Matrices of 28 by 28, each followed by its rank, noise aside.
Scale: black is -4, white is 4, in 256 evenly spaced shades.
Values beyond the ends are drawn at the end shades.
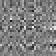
three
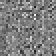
eight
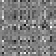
three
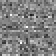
six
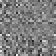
four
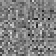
six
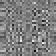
three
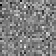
six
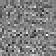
eight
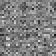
eight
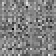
six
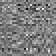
four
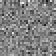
eight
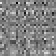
four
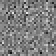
eight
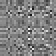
three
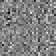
eight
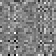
four
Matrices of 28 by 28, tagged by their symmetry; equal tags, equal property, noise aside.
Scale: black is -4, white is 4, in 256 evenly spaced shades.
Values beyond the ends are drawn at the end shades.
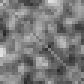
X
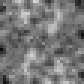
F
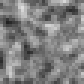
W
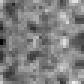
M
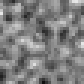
W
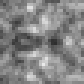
M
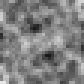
F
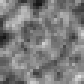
X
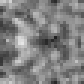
M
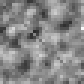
X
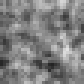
W
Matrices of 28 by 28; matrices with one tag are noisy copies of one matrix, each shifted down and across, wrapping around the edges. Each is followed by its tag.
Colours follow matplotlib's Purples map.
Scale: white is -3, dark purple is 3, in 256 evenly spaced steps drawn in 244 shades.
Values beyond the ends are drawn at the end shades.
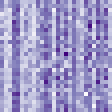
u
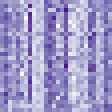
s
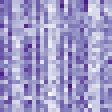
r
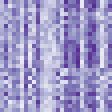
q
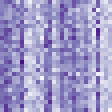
s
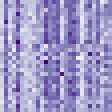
q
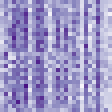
q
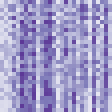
q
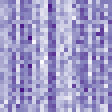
u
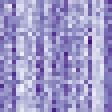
s
